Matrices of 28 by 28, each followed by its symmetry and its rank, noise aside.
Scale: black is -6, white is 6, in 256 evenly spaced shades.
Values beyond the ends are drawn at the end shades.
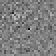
symmetric, rank five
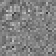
symmetric, rank five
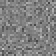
antisymmetric, rank six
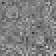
symmetric, rank five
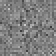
symmetric, rank six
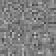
antisymmetric, rank six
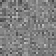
symmetric, rank seven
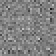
symmetric, rank five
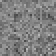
symmetric, rank seven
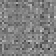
no symmetry, rank five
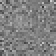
no symmetry, rank five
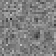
no symmetry, rank seven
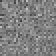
symmetric, rank seven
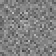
symmetric, rank seven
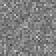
symmetric, rank seven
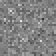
symmetric, rank seven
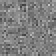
no symmetry, rank seven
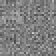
symmetric, rank six
